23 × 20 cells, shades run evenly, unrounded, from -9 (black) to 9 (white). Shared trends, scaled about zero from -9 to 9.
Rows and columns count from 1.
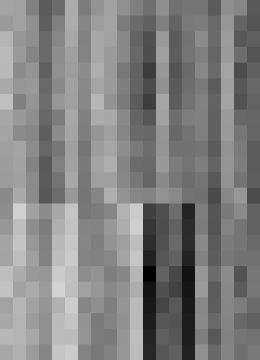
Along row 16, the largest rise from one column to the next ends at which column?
16
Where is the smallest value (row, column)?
18, 12
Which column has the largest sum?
6
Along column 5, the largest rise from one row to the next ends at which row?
14
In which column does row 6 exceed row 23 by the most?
15
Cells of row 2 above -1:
13
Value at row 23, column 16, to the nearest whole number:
1
